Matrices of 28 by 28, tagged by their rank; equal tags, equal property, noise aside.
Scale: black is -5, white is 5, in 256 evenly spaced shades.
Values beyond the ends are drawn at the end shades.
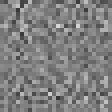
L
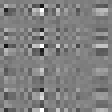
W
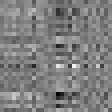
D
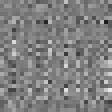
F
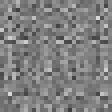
L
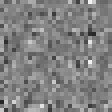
L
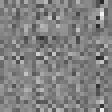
F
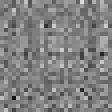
L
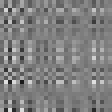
W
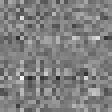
F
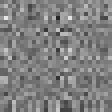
F
